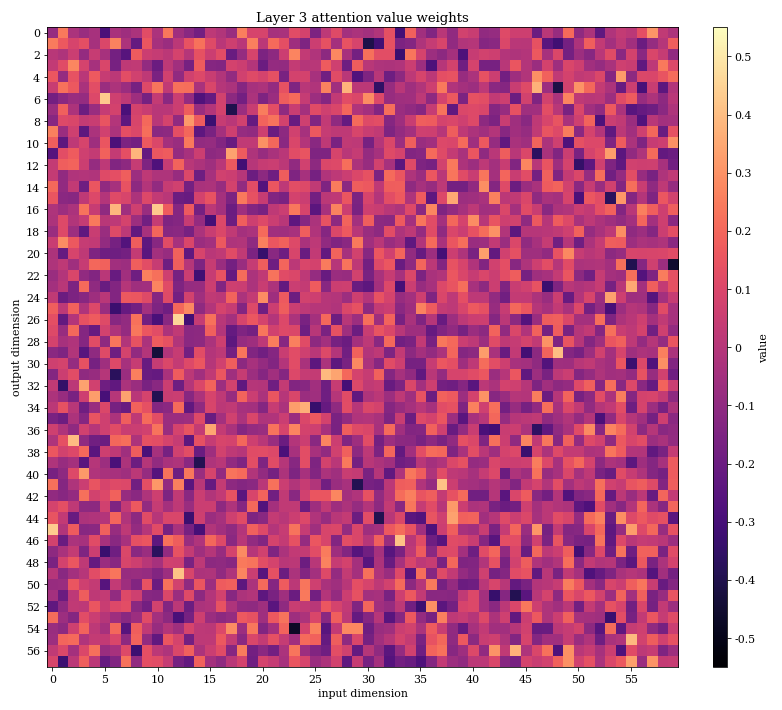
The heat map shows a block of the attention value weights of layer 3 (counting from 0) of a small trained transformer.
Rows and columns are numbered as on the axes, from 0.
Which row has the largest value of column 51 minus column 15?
8
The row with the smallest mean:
32
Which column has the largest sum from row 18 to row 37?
54
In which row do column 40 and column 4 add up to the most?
17
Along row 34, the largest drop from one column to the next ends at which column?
25
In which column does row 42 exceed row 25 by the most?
6
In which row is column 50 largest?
5
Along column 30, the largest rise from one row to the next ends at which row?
2
